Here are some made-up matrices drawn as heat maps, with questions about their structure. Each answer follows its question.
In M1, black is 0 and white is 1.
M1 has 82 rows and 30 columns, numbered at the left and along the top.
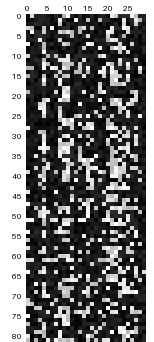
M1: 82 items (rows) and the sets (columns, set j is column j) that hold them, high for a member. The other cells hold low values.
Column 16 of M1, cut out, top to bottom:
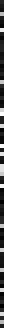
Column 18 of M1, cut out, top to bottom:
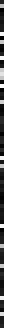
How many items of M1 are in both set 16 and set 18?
3
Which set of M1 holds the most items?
4
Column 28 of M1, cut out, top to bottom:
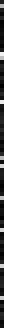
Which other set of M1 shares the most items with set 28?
15
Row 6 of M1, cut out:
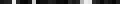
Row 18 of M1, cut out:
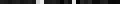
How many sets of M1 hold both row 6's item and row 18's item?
0
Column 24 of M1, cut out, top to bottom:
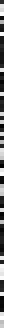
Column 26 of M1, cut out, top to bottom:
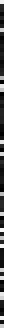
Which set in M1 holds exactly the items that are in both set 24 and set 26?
2
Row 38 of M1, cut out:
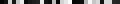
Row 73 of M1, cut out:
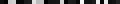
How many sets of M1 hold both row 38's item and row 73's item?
5
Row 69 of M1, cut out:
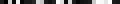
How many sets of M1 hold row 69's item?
12
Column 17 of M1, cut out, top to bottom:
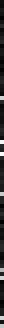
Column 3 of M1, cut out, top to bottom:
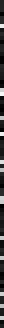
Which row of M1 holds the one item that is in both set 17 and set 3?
79
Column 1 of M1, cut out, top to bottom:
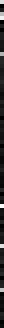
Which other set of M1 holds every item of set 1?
21
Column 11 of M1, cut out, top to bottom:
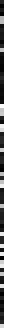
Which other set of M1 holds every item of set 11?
20
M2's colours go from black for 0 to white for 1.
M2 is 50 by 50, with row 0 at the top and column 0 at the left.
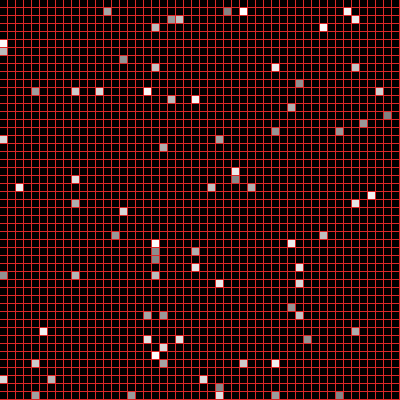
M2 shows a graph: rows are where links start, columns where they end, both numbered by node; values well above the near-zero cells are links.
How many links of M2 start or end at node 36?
3
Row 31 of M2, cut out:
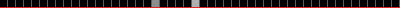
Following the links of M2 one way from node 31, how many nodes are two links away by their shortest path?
1
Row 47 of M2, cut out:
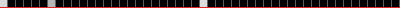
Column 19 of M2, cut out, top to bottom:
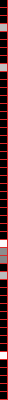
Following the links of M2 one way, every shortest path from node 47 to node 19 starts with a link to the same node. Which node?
node 25
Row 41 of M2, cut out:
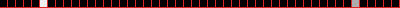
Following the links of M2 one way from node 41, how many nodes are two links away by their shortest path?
2
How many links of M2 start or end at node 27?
4
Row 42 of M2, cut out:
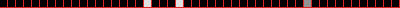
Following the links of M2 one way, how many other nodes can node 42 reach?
11
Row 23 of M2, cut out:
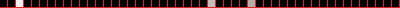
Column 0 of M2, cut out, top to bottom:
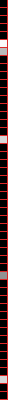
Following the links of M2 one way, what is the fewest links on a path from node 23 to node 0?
5
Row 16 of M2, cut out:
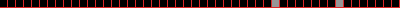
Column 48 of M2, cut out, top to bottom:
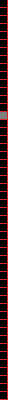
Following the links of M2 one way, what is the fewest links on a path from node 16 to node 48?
5
